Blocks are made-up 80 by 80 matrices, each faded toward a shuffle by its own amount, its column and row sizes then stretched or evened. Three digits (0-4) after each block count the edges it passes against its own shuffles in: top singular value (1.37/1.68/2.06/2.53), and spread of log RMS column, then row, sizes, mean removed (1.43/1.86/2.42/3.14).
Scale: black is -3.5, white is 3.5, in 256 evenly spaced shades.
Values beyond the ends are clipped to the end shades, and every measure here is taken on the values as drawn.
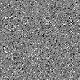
2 0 1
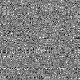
3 0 2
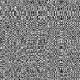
4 3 2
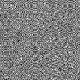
4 0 0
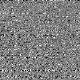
0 1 4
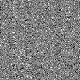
3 0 0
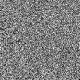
2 0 0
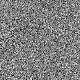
0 1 0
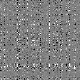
3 4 3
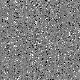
0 2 0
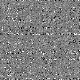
0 2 3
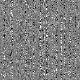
0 4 0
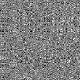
3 1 2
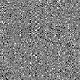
3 2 0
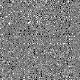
2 3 2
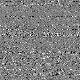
0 0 4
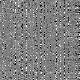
3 4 1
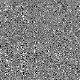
1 3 2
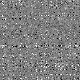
2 2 3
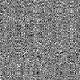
3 1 0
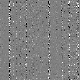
3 4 0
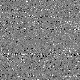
1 0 3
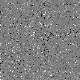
0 2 1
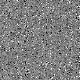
0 2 1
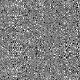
2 3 1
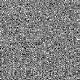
2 1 1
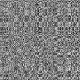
4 3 0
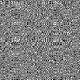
4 1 2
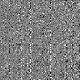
3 3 0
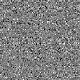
2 0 2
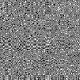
4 1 2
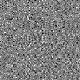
3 1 0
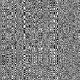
4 4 0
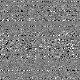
1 2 4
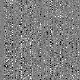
2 4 1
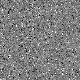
0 2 0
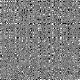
3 3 3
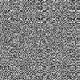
4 1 2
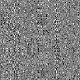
3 3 0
